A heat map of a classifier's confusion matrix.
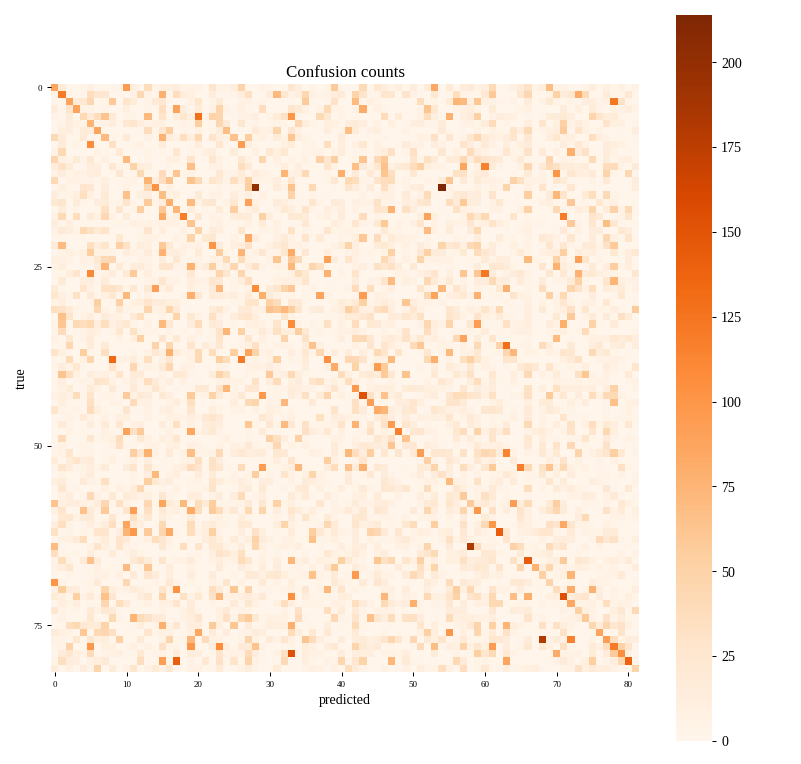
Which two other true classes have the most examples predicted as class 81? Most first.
31, 73
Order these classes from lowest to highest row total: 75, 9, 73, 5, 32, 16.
73, 9, 5, 32, 16, 75
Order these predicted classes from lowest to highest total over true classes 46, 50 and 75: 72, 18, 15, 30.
18, 30, 72, 15
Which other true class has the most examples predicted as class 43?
29
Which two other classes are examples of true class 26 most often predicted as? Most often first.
60, 5
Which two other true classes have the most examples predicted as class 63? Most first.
36, 51
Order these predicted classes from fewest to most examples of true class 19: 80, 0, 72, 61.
80, 0, 61, 72
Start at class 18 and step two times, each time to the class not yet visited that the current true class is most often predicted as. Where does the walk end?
33
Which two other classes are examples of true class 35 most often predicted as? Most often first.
57, 70
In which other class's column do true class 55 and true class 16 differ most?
27
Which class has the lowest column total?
67
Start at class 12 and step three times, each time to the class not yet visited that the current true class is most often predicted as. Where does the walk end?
47
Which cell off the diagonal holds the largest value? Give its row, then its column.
14, 54
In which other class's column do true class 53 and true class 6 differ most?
65
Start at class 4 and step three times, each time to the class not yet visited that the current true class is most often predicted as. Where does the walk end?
38
